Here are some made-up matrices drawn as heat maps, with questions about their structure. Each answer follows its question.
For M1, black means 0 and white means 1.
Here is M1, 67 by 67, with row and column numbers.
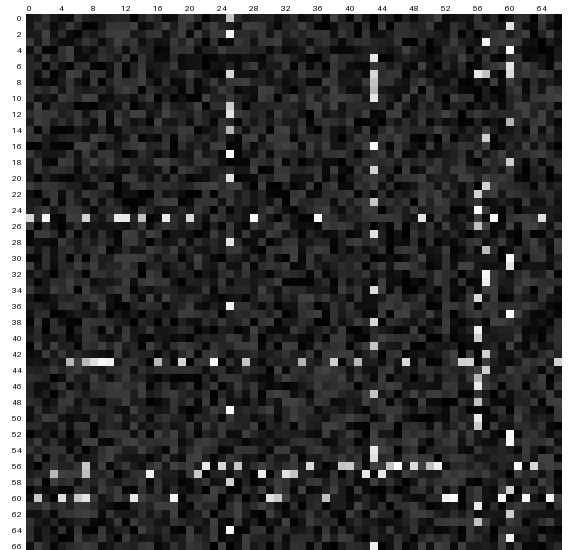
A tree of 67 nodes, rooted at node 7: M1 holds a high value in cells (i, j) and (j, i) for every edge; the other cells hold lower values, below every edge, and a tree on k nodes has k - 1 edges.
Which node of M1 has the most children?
43
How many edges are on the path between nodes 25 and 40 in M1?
3
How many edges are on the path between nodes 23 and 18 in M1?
4
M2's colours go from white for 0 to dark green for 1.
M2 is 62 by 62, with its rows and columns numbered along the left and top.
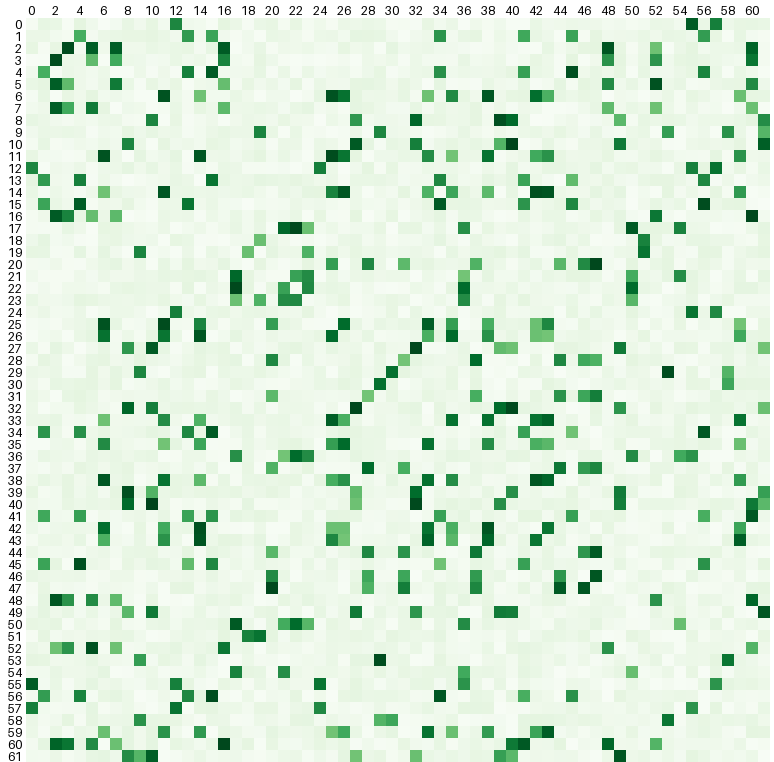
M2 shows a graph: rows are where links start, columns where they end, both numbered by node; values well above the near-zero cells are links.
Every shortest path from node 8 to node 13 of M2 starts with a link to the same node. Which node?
node 40
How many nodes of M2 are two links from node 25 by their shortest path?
6
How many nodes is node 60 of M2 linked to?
9
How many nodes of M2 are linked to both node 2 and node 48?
5
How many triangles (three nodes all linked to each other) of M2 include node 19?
1
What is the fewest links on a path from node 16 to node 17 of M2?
7
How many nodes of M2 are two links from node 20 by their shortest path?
10
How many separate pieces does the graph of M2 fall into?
2
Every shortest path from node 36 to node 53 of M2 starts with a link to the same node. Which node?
node 23
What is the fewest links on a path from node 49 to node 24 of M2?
7
